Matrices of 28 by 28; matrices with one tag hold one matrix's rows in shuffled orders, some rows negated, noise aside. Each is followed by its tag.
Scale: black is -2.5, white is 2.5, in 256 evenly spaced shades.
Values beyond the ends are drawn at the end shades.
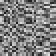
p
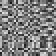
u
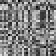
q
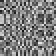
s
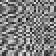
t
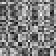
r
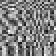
t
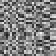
p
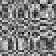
u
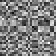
r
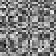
r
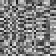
p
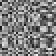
u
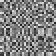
s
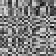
q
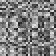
r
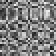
r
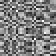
p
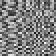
t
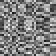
p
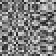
u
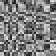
p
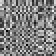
s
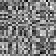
q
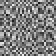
s
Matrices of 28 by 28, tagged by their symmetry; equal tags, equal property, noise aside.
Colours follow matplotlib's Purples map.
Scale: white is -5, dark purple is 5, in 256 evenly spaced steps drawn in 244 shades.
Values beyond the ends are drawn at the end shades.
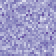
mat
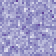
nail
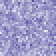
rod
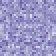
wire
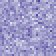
mat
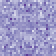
wire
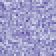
rod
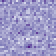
wire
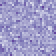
mat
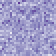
wire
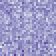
wire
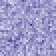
nail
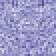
wire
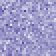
rod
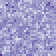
nail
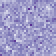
nail
